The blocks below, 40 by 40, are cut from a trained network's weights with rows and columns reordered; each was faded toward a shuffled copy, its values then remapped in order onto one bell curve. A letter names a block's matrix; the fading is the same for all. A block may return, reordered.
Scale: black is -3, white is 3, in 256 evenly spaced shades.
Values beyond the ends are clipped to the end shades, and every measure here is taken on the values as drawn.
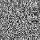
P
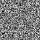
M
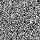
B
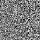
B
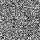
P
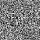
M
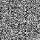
M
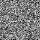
M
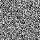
B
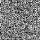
B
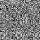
P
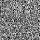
B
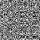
P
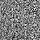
B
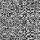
P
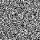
P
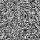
P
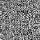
B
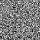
M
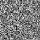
P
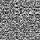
P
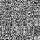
P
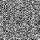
P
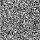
B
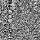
B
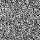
M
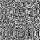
P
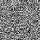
P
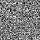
M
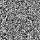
B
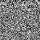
M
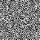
M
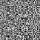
P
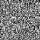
M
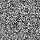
M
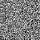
B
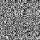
P
